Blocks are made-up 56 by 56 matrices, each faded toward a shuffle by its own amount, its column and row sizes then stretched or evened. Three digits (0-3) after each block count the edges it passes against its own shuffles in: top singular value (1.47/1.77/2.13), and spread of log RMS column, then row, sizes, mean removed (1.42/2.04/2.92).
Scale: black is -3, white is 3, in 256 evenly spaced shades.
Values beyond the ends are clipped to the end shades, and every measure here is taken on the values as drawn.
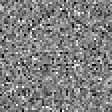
1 0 0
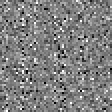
0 2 0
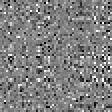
3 2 1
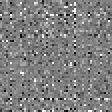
2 2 2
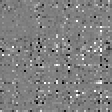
0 2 2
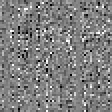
0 3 1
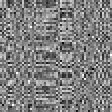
3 2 0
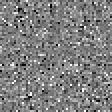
1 0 1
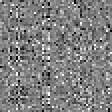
3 2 0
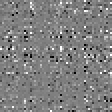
1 2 2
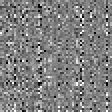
3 3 1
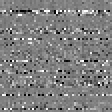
2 0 3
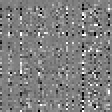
2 3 2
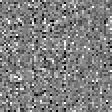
1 2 0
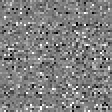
1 1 2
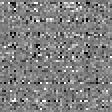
1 1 3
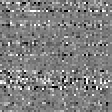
1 1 3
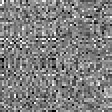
3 1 1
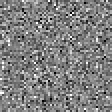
1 1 0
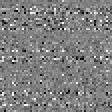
1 1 3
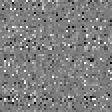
1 1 2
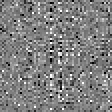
3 2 0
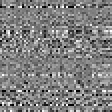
3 0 3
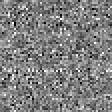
1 1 1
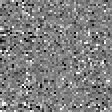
1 1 1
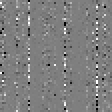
1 3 0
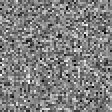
0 0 0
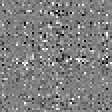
0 2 2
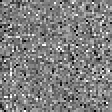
0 1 0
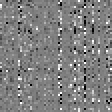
1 3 1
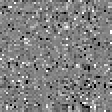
1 1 1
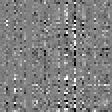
3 3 1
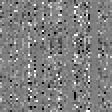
1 3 0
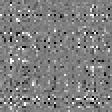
3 2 2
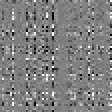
3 3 2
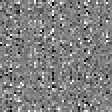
1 2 0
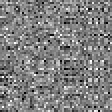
3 0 2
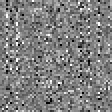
2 2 0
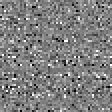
0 1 2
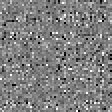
0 1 2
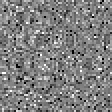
2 0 0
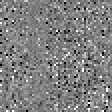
0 2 1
